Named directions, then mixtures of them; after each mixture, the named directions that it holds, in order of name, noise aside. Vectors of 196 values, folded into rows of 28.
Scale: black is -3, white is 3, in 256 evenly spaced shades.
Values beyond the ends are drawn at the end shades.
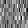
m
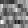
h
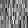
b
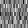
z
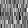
m, z.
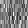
b, z.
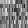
b, h.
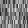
b, z.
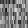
b, h.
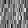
b, m.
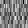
m, z.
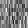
b.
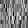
b, z.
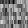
b, h.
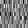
m, z.
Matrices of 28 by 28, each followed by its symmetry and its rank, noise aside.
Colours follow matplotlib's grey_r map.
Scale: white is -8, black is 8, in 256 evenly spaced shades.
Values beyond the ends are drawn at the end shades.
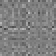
no symmetry, rank three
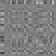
antisymmetric, rank two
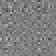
antisymmetric, rank four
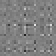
antisymmetric, rank two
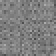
symmetric, rank four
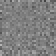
antisymmetric, rank four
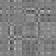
antisymmetric, rank two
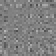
antisymmetric, rank four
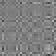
symmetric, rank two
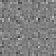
antisymmetric, rank four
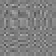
no symmetry, rank two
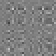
no symmetry, rank three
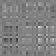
no symmetry, rank two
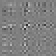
antisymmetric, rank two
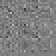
no symmetry, rank four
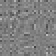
antisymmetric, rank four
